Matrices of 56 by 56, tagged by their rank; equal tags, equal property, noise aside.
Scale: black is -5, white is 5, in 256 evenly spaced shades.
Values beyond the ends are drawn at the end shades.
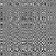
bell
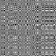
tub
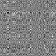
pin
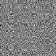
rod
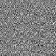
rod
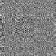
rod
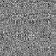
rod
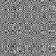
bell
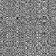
rod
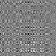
bell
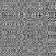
pin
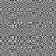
bell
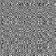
pin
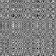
bell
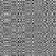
bell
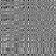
tub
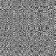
rod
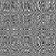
pin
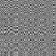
tub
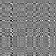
tub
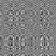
tub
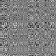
pin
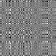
tub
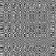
bell
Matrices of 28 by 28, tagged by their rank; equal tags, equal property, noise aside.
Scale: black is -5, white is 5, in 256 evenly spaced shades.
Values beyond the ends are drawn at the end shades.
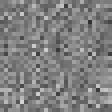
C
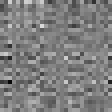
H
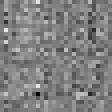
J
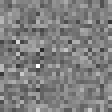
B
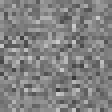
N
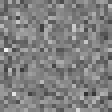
C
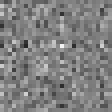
H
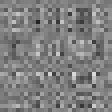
H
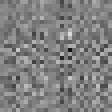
H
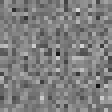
C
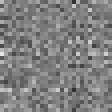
J
